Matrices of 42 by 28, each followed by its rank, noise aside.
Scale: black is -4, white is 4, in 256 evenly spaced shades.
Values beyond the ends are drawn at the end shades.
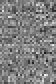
six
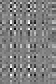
one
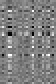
one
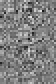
six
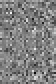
six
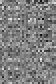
four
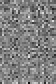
six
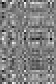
two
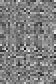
four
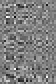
three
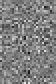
six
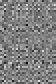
three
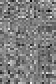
four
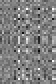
two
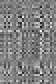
two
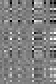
one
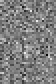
six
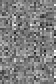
six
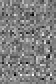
six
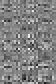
three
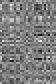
three
